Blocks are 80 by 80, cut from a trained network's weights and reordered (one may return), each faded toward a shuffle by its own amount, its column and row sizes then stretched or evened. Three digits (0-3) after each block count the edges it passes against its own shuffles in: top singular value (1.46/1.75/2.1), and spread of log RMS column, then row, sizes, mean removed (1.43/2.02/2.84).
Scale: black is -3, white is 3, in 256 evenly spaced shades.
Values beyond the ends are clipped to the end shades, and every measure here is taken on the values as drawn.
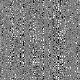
1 3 0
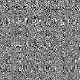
2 2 2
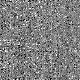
0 1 1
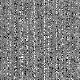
2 3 1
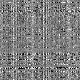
3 1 3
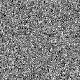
0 0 0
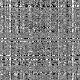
3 1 3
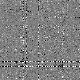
3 2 2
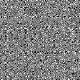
1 2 2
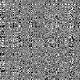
3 3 2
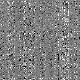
0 3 2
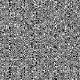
2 2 0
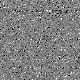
0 0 2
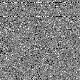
2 0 1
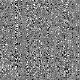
0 3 1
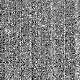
2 1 1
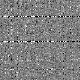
3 1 2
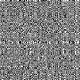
3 1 2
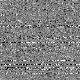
1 0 3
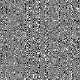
2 3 1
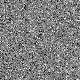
0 0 0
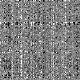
2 2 2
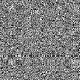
3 1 0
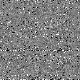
1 1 2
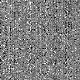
1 2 1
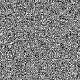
2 1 0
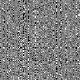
3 3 0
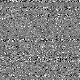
0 0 3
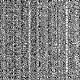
3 2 1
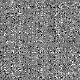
0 2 2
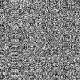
2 0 1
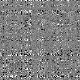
0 3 3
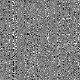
1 3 0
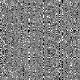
3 3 0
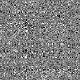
2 2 2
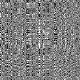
3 3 1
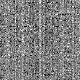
2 0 2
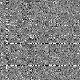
3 1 2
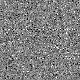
0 0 1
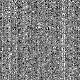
2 1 1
